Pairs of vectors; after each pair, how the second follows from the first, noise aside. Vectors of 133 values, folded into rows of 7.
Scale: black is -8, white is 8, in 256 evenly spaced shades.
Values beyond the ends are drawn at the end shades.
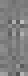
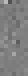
reversed, partly zeroed.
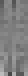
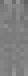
reversed, negated, shrunk.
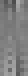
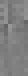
wrapped around, shrunk.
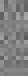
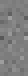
reversed, partly zeroed.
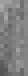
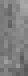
reversed, negated.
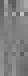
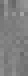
shrunk.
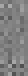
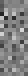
wrapped around, scaled up.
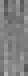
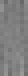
reversed, negated, shrunk.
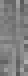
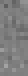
reversed, negated, partly zeroed.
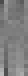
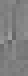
wrapped around, shrunk.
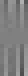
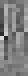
wrapped around, scaled up.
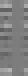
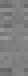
negated, shrunk.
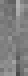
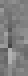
wrapped around.
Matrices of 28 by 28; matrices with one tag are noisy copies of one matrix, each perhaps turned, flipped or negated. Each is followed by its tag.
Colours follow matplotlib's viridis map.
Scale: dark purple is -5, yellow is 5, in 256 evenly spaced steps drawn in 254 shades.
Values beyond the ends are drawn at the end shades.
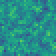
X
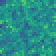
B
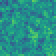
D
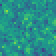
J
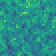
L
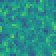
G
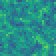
X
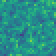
D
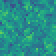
J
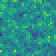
D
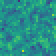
X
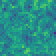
J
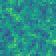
X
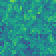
L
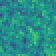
D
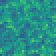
B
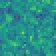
X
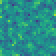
G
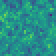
J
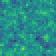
X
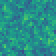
J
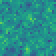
J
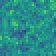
D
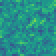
D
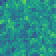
B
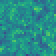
X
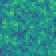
D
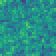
B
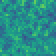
J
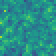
J
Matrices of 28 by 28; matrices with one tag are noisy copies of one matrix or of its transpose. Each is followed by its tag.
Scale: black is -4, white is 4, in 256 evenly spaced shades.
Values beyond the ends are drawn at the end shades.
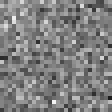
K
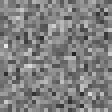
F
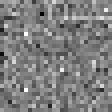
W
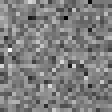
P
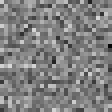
P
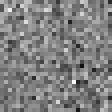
K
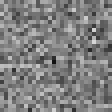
P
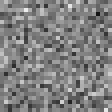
F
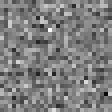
F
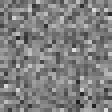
F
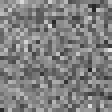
K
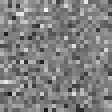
K
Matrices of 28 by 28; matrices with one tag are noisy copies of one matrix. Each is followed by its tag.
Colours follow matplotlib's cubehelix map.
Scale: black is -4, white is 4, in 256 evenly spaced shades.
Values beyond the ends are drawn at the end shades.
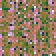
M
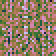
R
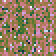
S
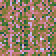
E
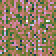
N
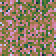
M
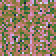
E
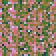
M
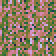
E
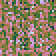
E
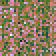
M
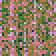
M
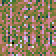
R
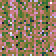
M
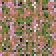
M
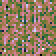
N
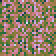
N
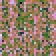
M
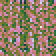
E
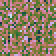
R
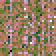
R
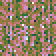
R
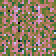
N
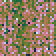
S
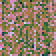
M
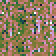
S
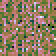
N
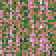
E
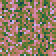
M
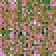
M
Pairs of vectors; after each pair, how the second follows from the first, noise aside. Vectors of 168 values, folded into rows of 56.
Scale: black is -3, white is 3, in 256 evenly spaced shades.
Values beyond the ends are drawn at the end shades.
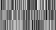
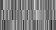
wrapped around, shrunk.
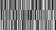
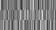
reversed, negated, shrunk.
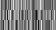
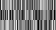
sign-scrambled.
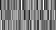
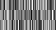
wrapped around.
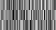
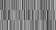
wrapped around, shrunk.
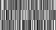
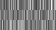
wrapped around, shrunk.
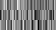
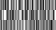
reversed, negated.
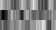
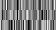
shuffled.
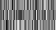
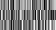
wrapped around.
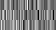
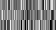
shuffled.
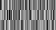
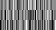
shuffled.
